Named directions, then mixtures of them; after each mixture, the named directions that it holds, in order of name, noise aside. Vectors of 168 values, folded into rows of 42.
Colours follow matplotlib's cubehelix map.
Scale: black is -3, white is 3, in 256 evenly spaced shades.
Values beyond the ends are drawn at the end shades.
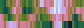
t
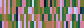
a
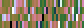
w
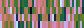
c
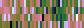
t, w.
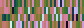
a, w.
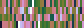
a, c.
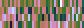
c, w.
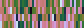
c.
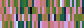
c.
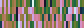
a.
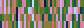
a.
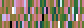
w.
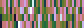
a, c.
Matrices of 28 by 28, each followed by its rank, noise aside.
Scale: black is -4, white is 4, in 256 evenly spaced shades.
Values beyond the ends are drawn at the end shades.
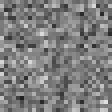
seven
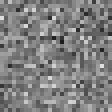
six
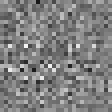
five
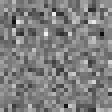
five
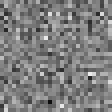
eight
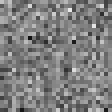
seven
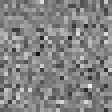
eight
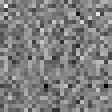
eight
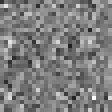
six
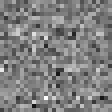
eight
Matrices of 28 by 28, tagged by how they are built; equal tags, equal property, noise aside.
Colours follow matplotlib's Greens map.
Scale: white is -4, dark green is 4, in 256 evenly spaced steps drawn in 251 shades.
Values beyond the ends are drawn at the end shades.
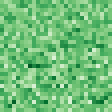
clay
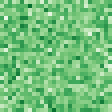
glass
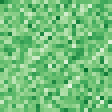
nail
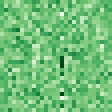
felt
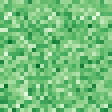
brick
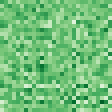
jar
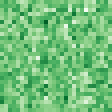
jar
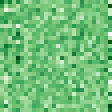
felt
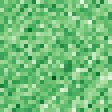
nail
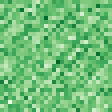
nail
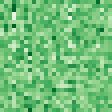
felt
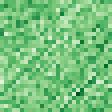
nail
